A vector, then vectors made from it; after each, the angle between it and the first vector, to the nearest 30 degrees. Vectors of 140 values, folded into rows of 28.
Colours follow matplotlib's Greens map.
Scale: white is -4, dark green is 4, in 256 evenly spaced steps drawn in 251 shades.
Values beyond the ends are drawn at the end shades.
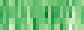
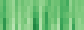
60 degrees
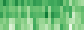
30 degrees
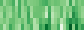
150 degrees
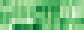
60 degrees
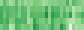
30 degrees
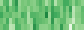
30 degrees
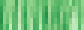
60 degrees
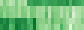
60 degrees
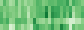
30 degrees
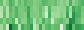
150 degrees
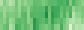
30 degrees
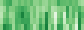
90 degrees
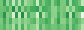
90 degrees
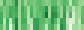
30 degrees
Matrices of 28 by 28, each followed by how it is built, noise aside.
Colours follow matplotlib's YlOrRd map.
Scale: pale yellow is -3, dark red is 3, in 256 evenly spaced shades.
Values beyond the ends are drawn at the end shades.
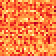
blocks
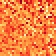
upper triangular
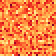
blocks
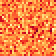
noise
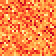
Toeplitz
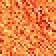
Toeplitz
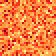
noise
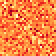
banded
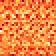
repeating columns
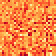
low rank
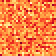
blocks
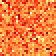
banded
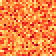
noise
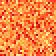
noise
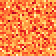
noise
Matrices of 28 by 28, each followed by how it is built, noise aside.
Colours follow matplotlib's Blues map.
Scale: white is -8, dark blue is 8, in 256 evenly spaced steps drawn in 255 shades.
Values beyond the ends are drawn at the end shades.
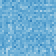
blocks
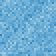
Hankel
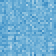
blocks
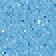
sparse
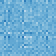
low rank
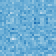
low rank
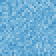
Hankel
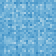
blocks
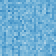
blocks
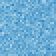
noise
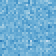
low rank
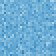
low rank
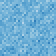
Hankel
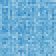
blocks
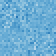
block diagonal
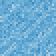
Hankel
